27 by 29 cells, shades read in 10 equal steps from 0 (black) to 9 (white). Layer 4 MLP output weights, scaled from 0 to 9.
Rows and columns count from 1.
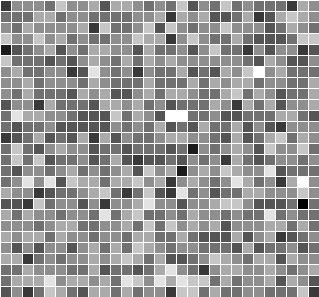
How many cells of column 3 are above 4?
16
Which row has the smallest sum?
12
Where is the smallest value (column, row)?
28, 19
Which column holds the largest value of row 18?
17
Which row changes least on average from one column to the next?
8
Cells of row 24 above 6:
2
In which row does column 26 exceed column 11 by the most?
13
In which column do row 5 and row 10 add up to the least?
1
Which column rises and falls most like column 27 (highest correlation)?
5
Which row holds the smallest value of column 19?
25
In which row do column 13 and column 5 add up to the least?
15
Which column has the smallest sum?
26
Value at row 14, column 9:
3
